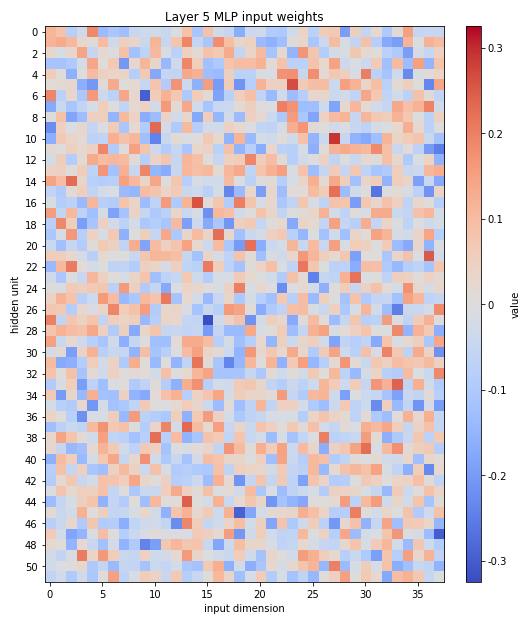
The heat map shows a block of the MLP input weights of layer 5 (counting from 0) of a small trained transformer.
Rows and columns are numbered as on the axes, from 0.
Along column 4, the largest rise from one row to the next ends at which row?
6
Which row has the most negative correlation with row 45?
16
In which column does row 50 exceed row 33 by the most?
3
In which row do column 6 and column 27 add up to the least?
46
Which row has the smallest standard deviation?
43
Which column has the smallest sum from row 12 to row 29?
15
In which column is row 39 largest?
30
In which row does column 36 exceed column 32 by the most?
21
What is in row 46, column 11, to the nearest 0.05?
-0.05
